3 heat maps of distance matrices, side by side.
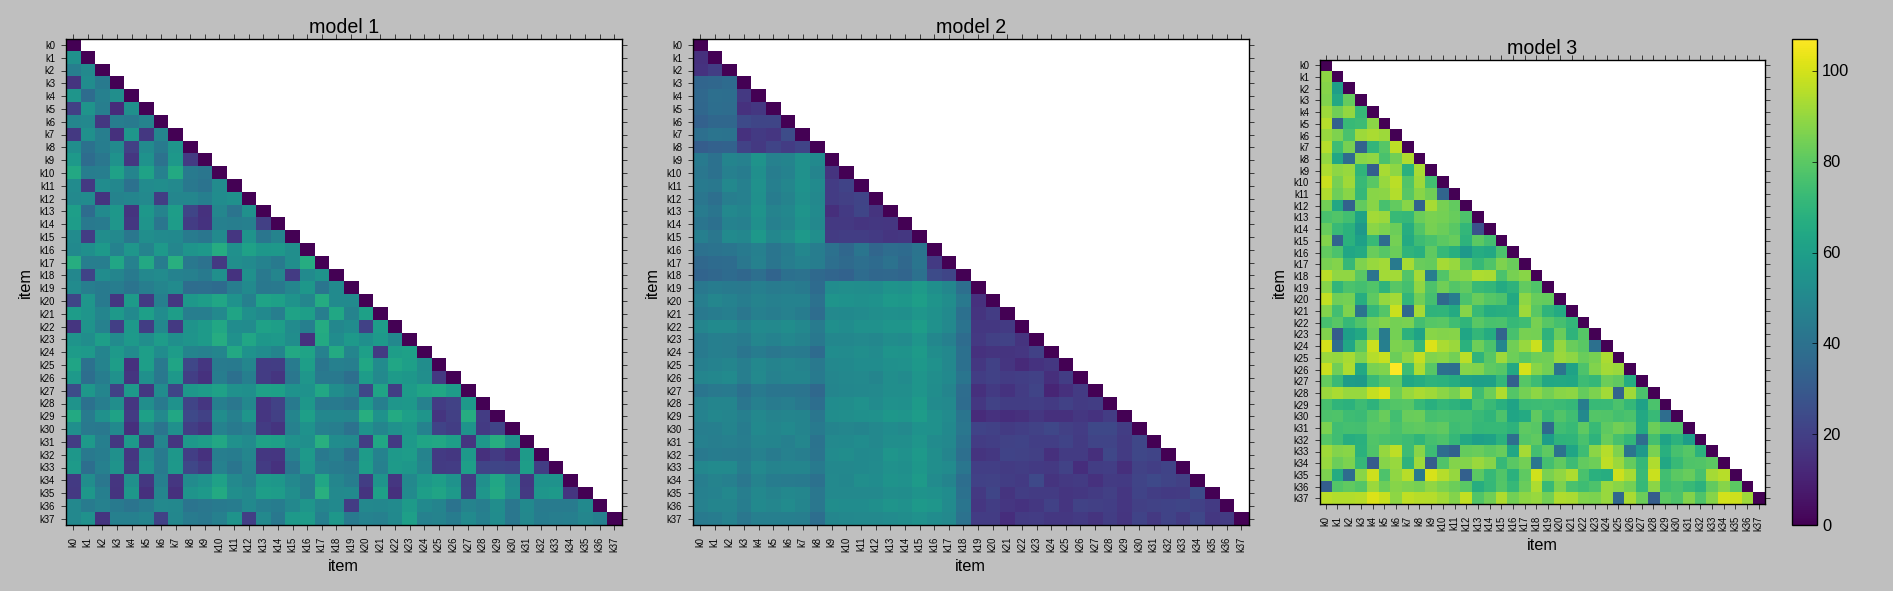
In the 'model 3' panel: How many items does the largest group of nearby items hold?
5
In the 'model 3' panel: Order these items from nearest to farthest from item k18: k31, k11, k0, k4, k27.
k4, k27, k31, k11, k0
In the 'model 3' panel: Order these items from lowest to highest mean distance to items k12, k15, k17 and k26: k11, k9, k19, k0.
k11, k19, k9, k0
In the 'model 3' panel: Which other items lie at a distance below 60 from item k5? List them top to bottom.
k1, k15, k23, k24
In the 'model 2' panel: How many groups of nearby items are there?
5
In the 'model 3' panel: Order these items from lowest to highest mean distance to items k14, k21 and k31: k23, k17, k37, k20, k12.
k23, k20, k12, k17, k37
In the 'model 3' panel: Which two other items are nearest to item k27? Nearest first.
k16, k32
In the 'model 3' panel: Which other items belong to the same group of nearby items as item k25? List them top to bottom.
k28, k37
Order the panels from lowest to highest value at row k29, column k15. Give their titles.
model 1, model 2, model 3
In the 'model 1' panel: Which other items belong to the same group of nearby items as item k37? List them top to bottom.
k2, k6, k12
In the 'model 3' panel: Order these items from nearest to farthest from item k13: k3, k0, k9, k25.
k3, k25, k0, k9
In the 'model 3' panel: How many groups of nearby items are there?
12
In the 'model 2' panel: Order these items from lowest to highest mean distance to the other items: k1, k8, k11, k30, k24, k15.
k24, k30, k8, k1, k11, k15
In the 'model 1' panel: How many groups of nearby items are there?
8
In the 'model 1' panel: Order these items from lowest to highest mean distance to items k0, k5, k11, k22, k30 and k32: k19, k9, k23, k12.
k9, k19, k12, k23
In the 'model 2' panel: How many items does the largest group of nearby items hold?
19
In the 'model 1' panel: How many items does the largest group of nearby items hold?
12
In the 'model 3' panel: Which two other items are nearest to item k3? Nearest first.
k7, k21
